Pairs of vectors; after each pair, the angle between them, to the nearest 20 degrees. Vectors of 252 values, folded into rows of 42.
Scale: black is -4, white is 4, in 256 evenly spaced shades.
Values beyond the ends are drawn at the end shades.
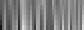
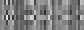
100 degrees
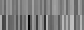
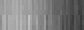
120 degrees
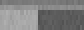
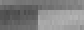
160 degrees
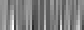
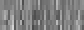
40 degrees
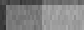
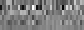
80 degrees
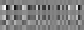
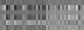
40 degrees
